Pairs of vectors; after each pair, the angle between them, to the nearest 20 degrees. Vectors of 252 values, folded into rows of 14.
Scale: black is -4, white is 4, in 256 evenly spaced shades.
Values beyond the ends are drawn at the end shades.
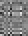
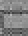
120 degrees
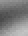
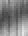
20 degrees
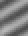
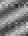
160 degrees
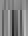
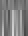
160 degrees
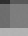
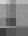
140 degrees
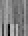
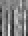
120 degrees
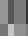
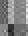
160 degrees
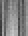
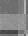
100 degrees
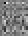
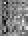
140 degrees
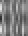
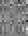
100 degrees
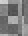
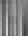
100 degrees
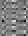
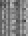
60 degrees
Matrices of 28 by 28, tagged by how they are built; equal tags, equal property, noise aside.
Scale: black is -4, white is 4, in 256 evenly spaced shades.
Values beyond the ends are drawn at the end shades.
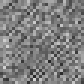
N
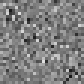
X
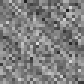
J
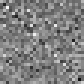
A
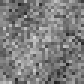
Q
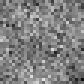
Q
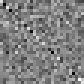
A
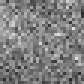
Q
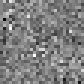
X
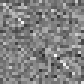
A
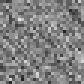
J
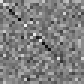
A
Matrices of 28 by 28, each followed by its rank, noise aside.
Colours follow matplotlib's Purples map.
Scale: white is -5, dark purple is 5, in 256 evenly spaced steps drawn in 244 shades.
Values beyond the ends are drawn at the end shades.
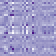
two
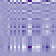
one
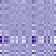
one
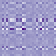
one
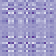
one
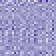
three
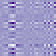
one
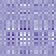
one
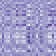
two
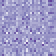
four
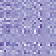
three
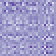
three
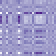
one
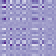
one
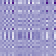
one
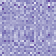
four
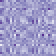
three
